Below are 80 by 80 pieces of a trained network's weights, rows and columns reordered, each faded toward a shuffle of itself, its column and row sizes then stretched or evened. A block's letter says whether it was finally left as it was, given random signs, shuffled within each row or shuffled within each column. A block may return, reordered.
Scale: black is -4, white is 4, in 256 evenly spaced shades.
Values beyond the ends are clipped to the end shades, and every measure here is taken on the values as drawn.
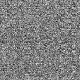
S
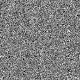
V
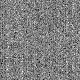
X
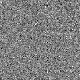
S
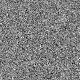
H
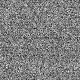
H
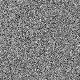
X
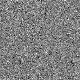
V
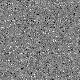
H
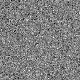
H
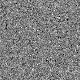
X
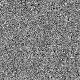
H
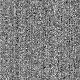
X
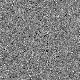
X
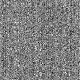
S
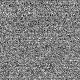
H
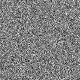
V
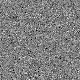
H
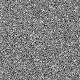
H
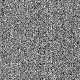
X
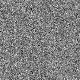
X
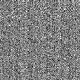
S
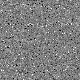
H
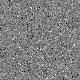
X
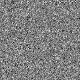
V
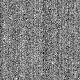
X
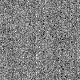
X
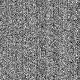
X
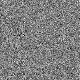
V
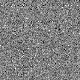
S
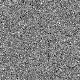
X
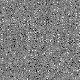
S
